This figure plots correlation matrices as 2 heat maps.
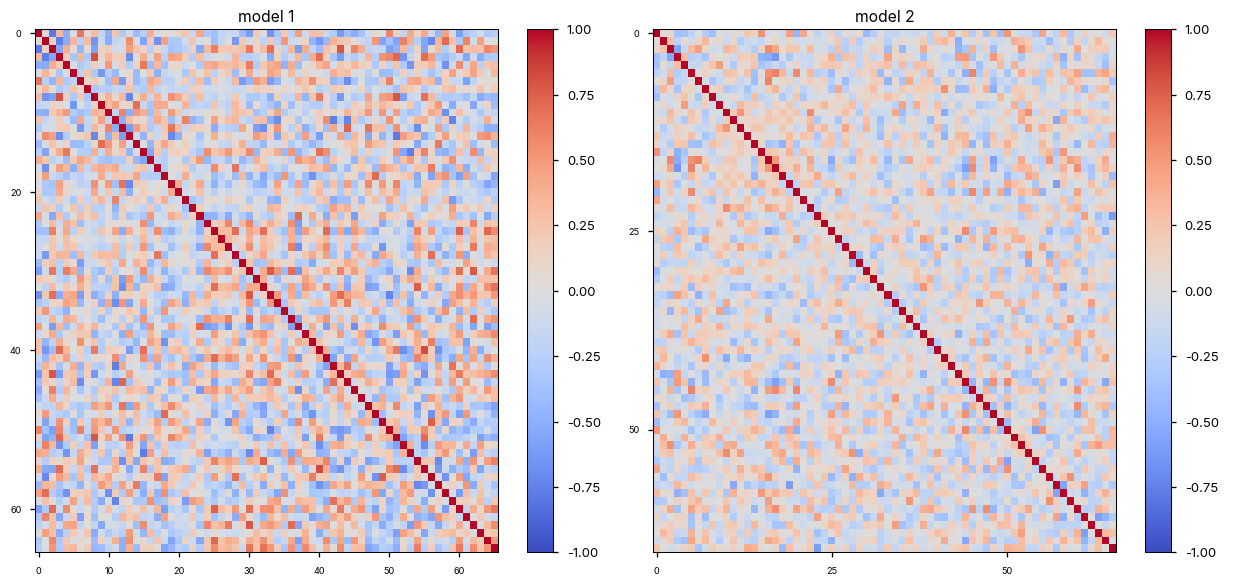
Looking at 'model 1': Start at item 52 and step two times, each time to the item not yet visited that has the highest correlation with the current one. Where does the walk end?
58
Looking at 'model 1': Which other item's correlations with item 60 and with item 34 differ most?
25
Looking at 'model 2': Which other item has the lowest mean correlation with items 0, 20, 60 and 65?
23
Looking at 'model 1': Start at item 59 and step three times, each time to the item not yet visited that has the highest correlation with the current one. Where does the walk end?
12
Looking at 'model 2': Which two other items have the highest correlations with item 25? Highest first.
44, 48
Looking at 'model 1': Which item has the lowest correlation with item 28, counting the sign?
1
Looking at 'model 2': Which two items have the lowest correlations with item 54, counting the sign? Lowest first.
50, 44
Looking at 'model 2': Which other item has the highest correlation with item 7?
41
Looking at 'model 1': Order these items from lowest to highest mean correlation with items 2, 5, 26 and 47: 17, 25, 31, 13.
31, 17, 13, 25
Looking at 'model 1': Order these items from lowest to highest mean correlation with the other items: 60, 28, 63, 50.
50, 63, 28, 60
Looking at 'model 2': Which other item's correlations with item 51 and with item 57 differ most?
19
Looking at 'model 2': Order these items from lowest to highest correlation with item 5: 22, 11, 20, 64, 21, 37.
21, 37, 11, 22, 64, 20
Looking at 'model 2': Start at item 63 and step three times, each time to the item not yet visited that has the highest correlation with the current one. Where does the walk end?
16
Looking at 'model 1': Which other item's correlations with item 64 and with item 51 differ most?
13
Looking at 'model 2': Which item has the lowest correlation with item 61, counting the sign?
63
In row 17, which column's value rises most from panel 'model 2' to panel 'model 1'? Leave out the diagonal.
3
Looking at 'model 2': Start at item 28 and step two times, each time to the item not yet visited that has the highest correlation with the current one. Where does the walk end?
10
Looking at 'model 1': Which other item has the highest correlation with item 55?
40
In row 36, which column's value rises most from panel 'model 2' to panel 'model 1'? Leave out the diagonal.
62
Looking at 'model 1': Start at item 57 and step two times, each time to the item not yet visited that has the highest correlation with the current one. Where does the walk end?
9
